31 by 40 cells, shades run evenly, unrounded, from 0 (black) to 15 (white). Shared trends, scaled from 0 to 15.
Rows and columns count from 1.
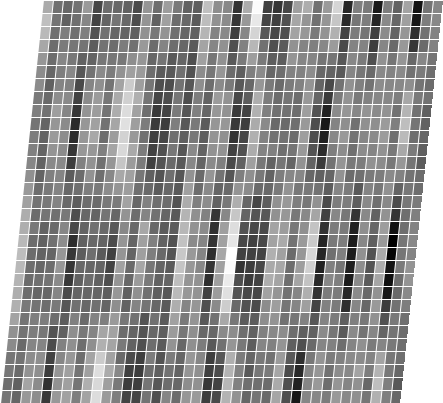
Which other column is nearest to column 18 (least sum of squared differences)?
40
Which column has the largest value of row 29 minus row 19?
38
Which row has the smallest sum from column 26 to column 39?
23
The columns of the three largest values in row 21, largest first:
22, 30, 17
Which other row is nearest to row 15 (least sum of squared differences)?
26
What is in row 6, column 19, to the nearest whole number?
9
